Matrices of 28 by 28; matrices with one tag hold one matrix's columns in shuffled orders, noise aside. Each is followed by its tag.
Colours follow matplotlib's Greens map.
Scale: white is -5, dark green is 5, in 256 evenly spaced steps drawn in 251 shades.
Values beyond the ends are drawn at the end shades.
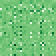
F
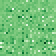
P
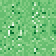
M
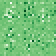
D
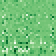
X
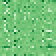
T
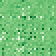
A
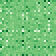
T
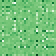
T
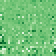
X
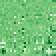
X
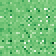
P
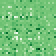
A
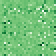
F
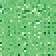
F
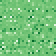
P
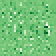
M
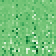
X
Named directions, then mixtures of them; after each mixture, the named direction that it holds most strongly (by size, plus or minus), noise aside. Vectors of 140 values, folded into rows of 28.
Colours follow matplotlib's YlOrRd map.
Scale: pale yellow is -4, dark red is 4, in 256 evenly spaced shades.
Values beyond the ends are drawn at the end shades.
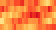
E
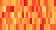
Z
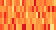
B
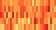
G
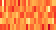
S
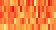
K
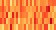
G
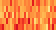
G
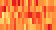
E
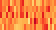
G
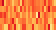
B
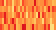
B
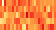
S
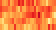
E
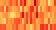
K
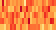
S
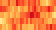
E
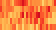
E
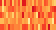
S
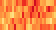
E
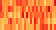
G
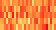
G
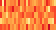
S
